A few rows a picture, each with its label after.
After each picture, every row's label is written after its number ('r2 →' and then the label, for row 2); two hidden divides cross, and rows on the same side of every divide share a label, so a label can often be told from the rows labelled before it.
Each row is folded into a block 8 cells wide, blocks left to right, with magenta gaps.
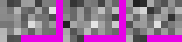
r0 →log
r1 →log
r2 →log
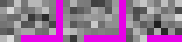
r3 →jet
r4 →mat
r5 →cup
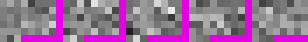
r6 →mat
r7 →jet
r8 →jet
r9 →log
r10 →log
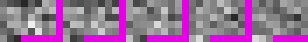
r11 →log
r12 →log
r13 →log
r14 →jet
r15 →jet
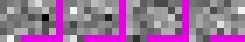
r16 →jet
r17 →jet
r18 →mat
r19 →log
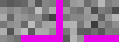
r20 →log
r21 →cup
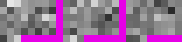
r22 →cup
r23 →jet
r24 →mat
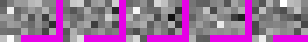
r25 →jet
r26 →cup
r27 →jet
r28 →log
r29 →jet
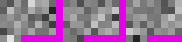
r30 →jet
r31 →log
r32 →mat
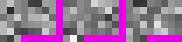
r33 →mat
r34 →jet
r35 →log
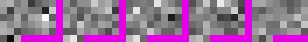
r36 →mat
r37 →jet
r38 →jet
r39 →jet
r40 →mat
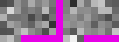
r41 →jet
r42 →jet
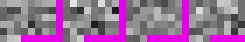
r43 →cup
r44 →cup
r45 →mat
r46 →jet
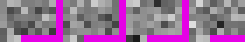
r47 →cup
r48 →jet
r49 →mat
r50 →cup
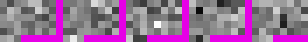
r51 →jet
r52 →jet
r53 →log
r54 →mat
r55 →cup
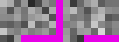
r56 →mat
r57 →log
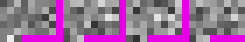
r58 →jet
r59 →cup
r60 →mat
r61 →cup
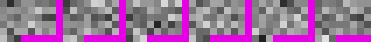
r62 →log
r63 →jet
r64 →cup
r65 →log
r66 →mat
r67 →jet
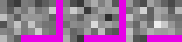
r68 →log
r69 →log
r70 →log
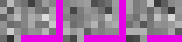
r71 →mat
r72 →mat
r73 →mat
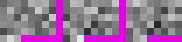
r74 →jet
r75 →cup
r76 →cup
